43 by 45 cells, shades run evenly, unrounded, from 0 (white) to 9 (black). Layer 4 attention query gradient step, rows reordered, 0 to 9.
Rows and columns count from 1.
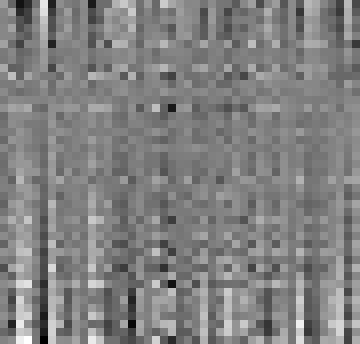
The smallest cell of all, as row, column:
43, 4
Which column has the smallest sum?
3
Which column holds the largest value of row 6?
7
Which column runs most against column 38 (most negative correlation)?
17
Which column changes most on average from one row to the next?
22
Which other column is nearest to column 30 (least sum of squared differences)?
18
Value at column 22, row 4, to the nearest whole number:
6
